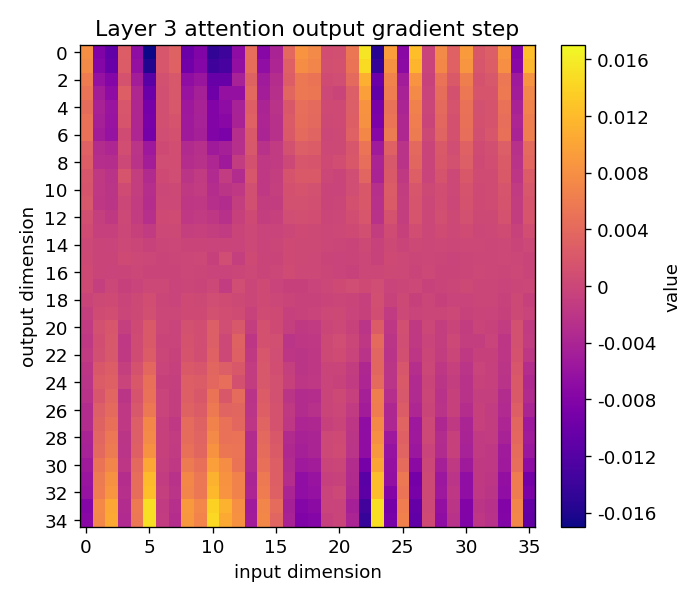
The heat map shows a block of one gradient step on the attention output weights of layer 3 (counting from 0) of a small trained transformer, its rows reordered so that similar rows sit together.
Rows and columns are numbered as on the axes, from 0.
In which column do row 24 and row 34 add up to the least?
22
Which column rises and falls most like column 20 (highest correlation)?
19
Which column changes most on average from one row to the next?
11
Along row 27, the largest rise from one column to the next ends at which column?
23
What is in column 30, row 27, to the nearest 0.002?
-0.004
